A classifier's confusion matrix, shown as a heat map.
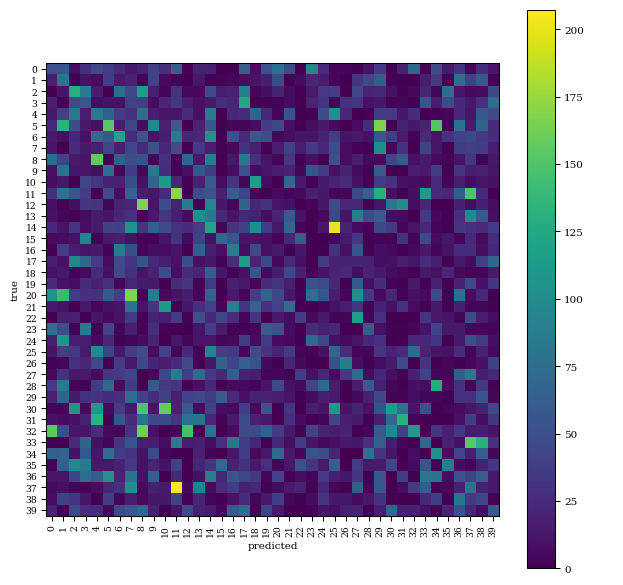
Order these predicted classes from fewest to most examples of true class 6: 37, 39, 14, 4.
39, 37, 4, 14
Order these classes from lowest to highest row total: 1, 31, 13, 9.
1, 9, 13, 31
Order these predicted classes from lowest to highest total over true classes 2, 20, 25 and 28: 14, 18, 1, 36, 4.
18, 36, 4, 14, 1
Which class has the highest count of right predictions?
11
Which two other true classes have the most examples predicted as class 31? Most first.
12, 30
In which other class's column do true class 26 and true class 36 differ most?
5
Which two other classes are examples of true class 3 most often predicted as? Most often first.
17, 39
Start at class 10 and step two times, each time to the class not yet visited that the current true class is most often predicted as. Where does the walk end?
14
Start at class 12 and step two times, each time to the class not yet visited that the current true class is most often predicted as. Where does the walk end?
4
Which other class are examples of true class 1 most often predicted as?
36
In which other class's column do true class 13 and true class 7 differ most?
27
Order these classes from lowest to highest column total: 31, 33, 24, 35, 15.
35, 15, 31, 24, 33
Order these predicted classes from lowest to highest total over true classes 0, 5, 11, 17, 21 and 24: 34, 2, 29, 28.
28, 2, 34, 29
